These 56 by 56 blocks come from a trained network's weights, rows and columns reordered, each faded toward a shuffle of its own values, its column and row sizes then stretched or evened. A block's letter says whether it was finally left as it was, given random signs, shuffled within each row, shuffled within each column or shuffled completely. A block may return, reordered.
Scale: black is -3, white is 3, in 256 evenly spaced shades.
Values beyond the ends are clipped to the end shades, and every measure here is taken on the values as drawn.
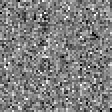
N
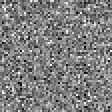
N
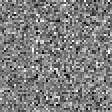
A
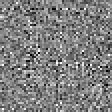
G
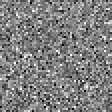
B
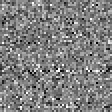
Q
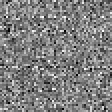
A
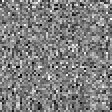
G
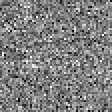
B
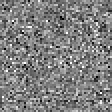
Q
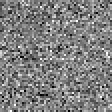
Q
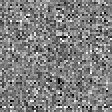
G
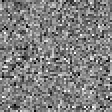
Q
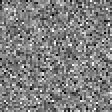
B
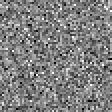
B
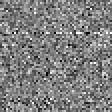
Q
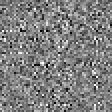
G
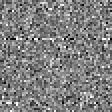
Q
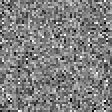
N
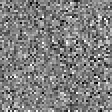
G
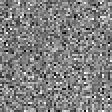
A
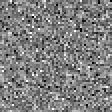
B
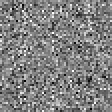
A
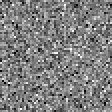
B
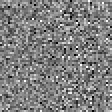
N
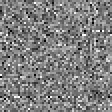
Q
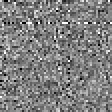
G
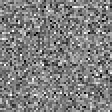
Q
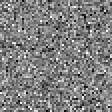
B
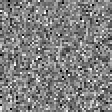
N
